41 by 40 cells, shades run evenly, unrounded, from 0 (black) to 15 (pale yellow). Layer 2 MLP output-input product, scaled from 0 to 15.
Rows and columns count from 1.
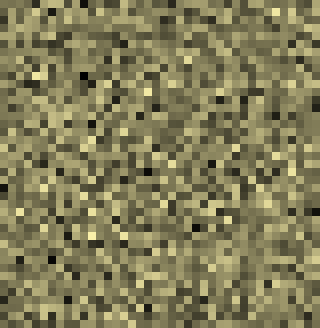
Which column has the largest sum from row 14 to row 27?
8
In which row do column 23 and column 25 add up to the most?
7
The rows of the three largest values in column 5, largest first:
10, 2, 13
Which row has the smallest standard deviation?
4
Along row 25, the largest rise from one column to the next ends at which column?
30
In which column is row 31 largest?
1
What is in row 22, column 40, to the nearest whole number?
6
